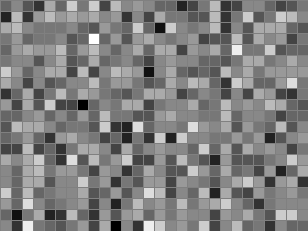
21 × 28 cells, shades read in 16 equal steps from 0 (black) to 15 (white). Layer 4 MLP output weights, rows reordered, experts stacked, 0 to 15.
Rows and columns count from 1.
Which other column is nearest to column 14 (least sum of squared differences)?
19
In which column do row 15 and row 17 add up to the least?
20
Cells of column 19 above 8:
7
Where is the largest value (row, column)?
4, 9
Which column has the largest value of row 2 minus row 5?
26
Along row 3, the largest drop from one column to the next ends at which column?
21
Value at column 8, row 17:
12
